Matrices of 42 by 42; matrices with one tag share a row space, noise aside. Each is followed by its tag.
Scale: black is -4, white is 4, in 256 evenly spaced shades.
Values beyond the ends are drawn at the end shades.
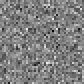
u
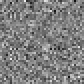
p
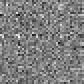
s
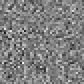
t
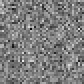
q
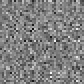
p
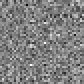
p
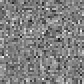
q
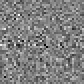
t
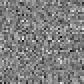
s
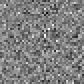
u
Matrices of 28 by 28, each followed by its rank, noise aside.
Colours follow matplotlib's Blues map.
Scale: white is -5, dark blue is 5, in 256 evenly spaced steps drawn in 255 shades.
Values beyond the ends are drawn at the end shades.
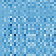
two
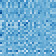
three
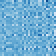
three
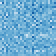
six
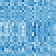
three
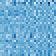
three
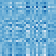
two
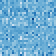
six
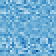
four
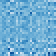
two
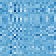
three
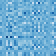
three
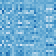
four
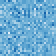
six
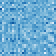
four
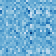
four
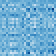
two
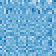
four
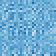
four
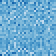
six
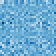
four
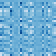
two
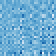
three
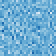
four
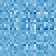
three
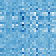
two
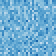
six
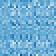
four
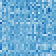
four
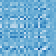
two
